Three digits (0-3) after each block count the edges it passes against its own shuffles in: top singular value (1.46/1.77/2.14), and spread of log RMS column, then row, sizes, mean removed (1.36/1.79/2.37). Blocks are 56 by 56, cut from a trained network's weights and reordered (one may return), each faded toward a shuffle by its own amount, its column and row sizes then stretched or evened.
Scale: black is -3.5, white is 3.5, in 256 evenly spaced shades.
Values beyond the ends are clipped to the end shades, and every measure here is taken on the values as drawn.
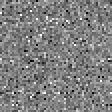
0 0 1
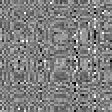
3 2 0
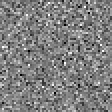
1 0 0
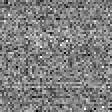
0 1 0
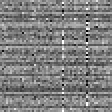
3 2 0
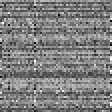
3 1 0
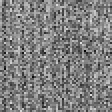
1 2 1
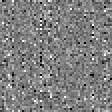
0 3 1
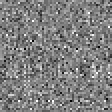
1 0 2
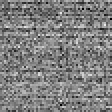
2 1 1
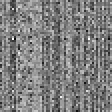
3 2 1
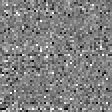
1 1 2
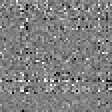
1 2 3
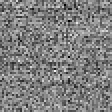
0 1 0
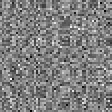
3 1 0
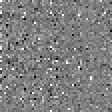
0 2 1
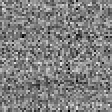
0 1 1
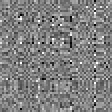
3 2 1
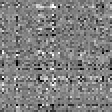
0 3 3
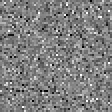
0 0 0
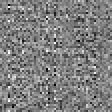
0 3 1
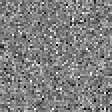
0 0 0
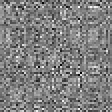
3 2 2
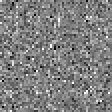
1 2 0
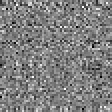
2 0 2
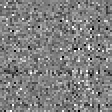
1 2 2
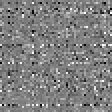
1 2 3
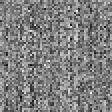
1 3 1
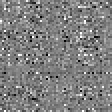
0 2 3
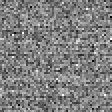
0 0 0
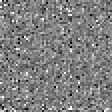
0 2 0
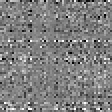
0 3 3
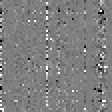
1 3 1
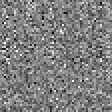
2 2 0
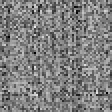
1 1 3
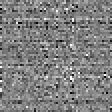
1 2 2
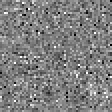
0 1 1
